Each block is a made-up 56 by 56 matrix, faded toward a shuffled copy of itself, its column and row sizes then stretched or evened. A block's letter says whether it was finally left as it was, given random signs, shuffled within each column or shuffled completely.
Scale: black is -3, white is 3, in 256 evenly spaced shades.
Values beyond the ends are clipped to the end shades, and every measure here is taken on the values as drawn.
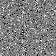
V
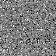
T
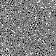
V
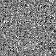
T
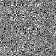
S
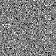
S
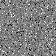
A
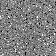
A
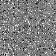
S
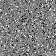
A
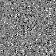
S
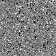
V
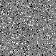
V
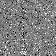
V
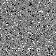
T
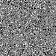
T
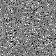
V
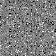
T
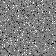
A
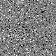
V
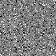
S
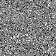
T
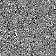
V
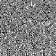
S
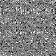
S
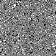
T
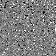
T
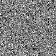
V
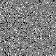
S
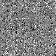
T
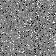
V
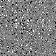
S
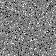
A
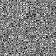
S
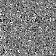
T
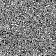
A
